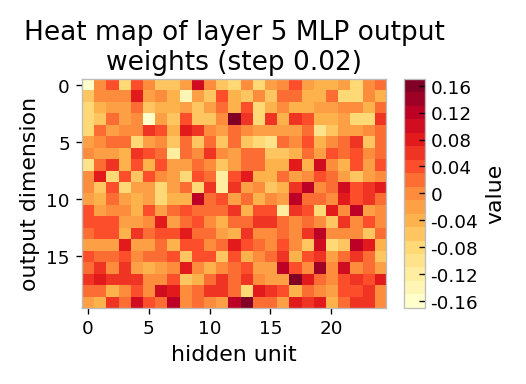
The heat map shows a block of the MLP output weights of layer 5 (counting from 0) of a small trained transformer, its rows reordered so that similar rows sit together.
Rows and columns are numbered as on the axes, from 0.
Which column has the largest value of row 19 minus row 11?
13
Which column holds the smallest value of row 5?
15
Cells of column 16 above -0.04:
15
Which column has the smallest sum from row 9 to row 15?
11
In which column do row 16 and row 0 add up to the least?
0
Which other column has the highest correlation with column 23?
14
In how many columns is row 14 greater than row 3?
14
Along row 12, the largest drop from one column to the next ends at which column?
7
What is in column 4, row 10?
-0.04
